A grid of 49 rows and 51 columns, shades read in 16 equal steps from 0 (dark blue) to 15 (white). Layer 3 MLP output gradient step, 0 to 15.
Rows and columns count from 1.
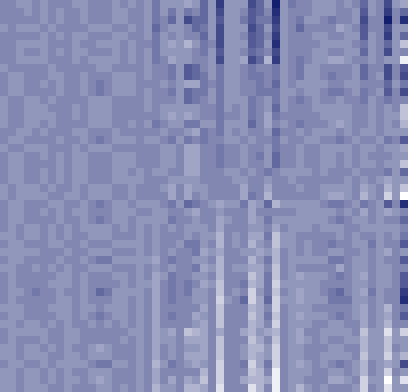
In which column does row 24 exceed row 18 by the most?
51
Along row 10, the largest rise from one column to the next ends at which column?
50
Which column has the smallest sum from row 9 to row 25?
35
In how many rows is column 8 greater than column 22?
21
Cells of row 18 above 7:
18
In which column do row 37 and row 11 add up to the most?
32
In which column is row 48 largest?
49
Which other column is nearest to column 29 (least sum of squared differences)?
36
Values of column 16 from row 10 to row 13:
8 8 8 7
